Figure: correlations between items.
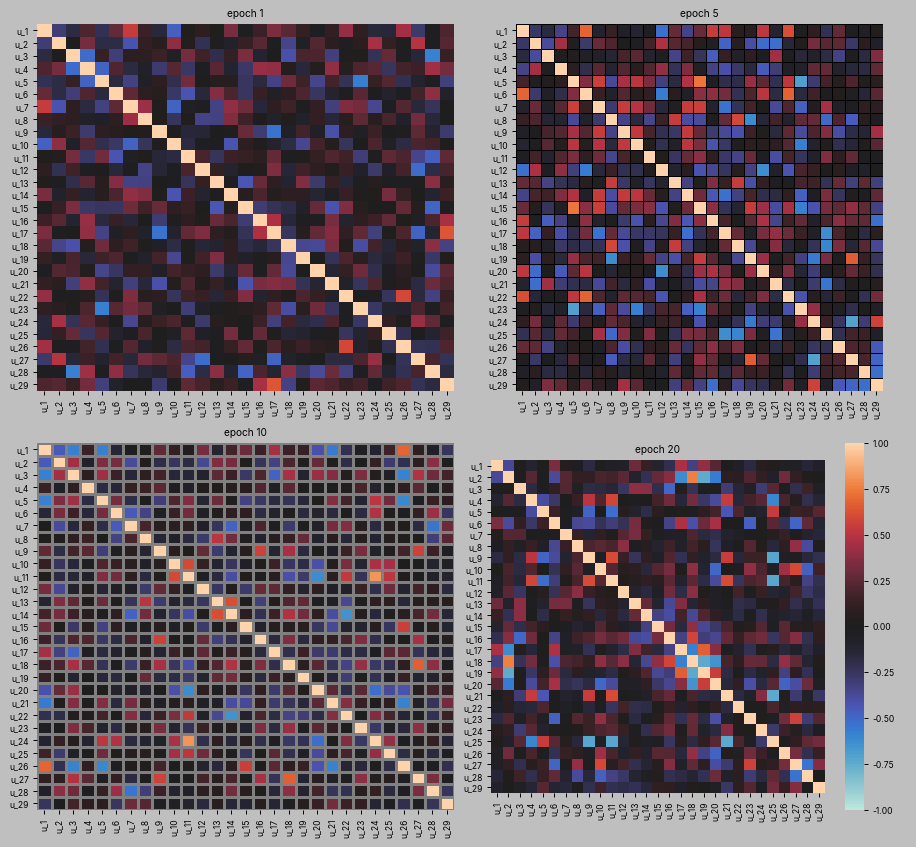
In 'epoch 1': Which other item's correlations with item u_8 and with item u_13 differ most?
u_7
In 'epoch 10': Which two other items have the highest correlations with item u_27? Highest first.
u_18, u_9
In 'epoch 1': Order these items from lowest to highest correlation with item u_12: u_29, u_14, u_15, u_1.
u_14, u_15, u_1, u_29
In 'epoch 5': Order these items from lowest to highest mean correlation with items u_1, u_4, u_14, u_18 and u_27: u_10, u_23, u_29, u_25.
u_23, u_29, u_25, u_10
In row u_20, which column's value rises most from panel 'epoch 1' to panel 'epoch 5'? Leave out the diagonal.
u_6
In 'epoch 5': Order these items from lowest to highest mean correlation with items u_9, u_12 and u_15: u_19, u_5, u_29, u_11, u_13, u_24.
u_13, u_24, u_29, u_19, u_11, u_5
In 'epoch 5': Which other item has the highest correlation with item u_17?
u_1
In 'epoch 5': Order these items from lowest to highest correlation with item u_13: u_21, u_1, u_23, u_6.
u_21, u_6, u_23, u_1
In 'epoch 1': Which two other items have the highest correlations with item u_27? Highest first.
u_2, u_24
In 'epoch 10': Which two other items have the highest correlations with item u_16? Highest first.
u_9, u_27
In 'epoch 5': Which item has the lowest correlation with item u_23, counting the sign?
u_5
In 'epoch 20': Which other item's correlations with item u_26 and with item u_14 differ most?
u_18
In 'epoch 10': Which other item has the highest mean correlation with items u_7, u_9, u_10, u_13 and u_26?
u_1
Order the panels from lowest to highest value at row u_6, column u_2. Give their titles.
epoch 20, epoch 5, epoch 1, epoch 10
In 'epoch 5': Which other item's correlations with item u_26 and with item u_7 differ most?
u_9
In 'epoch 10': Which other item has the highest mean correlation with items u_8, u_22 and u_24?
u_11
